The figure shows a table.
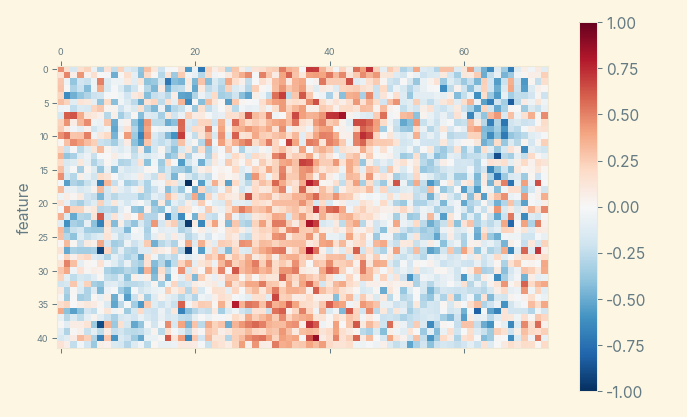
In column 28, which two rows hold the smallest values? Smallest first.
4, 16
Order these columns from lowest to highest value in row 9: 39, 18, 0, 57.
57, 0, 39, 18
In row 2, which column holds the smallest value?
16
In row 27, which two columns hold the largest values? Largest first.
37, 71
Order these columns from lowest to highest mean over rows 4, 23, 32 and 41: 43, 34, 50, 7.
7, 50, 34, 43
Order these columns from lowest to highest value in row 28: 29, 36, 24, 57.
57, 29, 36, 24
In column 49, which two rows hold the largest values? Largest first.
38, 40
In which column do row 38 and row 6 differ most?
6
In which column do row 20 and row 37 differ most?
69
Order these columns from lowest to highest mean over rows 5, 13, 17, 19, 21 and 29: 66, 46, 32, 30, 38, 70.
66, 70, 46, 30, 32, 38
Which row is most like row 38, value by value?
40
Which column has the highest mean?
33
